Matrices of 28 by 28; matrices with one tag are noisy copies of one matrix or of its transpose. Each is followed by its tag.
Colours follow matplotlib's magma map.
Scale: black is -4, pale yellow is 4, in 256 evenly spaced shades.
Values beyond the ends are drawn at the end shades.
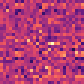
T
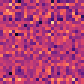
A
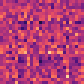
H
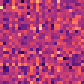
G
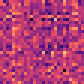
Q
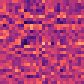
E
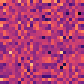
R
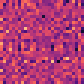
R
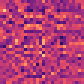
E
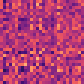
G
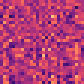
T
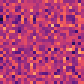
A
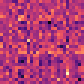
H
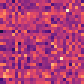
Q
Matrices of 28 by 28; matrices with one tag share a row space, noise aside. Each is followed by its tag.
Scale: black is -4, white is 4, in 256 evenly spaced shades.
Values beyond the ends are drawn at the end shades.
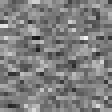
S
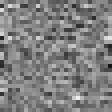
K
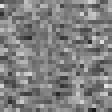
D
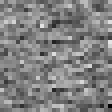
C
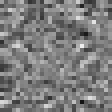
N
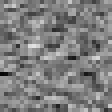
S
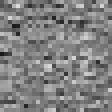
N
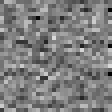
C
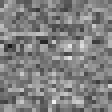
C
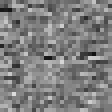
N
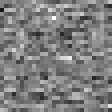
C
